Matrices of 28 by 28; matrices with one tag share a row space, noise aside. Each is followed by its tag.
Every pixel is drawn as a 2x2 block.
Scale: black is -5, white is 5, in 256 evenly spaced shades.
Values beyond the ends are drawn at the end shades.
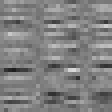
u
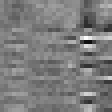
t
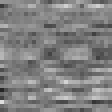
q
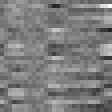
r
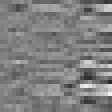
t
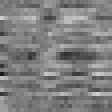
q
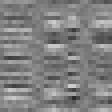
u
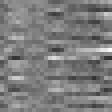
r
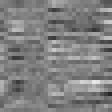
r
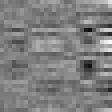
t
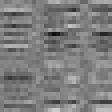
u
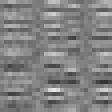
u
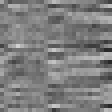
r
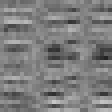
u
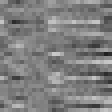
r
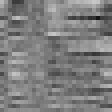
r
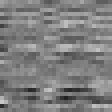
q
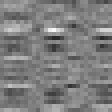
u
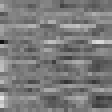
q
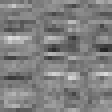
u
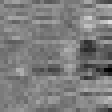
t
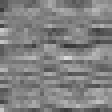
q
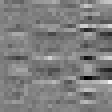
t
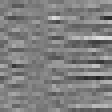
r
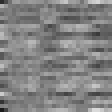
q
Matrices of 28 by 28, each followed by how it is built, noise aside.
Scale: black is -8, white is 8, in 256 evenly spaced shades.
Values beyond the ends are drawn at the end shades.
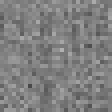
blocks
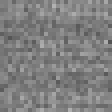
blocks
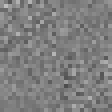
block diagonal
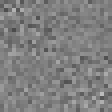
block diagonal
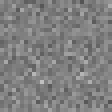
repeating columns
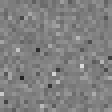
sparse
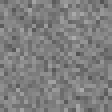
Toeplitz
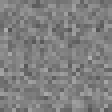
repeating columns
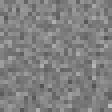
repeating columns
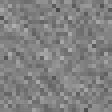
Toeplitz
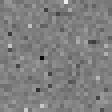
sparse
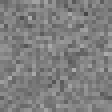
noise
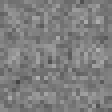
blocks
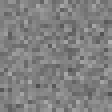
noise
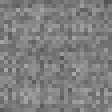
blocks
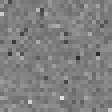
sparse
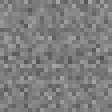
repeating columns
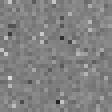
sparse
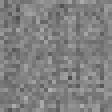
blocks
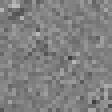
block diagonal
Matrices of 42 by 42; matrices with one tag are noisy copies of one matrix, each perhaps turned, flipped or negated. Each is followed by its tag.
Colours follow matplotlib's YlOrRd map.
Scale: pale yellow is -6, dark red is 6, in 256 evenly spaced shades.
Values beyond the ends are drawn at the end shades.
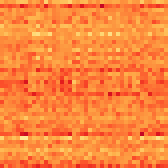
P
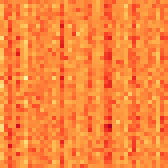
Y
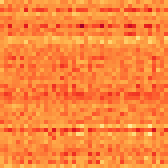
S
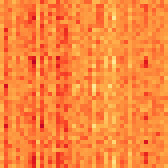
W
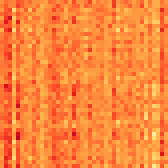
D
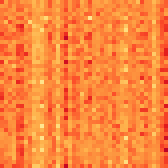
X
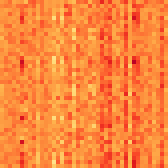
W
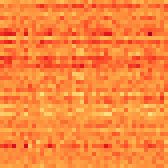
W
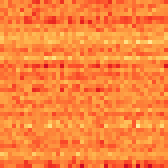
X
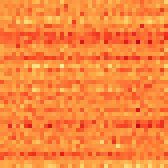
X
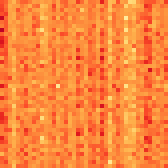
X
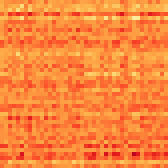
D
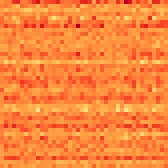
Y
